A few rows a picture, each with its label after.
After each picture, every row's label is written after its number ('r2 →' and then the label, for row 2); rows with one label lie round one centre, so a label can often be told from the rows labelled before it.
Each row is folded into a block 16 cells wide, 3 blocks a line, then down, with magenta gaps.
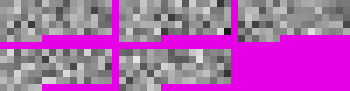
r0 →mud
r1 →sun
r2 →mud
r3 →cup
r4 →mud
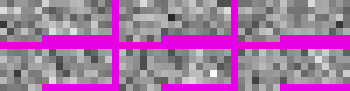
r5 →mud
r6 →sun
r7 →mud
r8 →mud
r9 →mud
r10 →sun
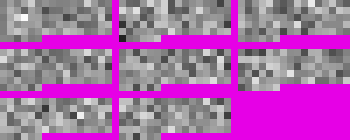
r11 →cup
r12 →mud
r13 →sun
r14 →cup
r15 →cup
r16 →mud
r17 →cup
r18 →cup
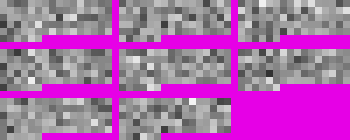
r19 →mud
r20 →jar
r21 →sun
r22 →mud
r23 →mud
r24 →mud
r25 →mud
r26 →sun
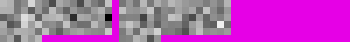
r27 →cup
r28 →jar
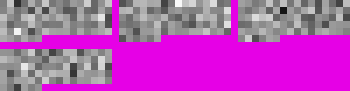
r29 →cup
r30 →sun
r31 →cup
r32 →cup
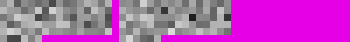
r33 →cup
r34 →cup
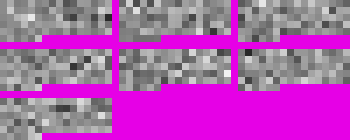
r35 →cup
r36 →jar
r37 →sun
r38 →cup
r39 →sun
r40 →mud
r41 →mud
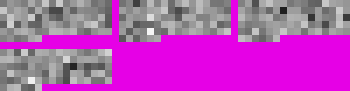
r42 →mud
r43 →mud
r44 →cup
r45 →jar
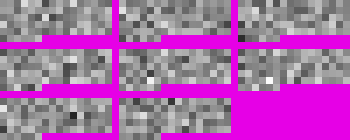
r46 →sun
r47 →mud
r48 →mud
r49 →jar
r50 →mud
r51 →jar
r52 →jar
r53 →cup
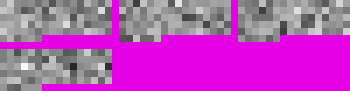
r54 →cup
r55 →jar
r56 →jar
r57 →cup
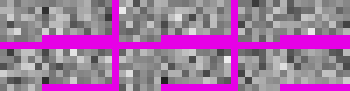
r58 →cup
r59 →jar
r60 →mud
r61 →sun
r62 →sun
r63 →mud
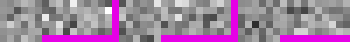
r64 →sun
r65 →jar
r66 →mud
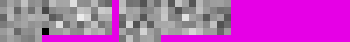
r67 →sun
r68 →mud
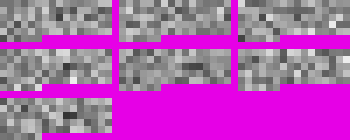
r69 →mud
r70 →cup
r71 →mud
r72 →jar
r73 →jar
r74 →sun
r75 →jar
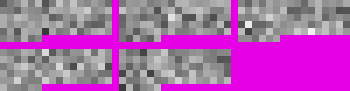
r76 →sun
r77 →jar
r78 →mud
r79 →cup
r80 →mud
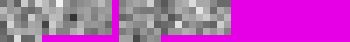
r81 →jar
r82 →sun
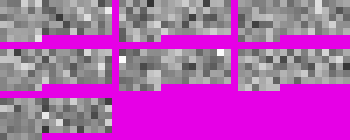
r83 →sun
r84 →jar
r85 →mud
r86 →cup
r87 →jar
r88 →cup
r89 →sun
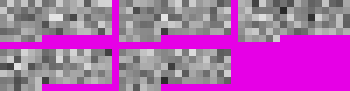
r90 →jar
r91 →sun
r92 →cup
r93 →sun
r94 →sun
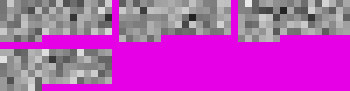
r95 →cup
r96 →jar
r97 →cup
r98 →mud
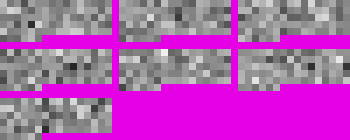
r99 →mud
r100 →mud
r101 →sun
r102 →jar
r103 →mud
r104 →cup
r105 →sun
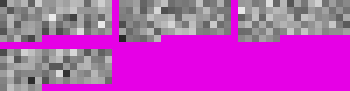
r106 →jar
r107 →mud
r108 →mud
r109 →sun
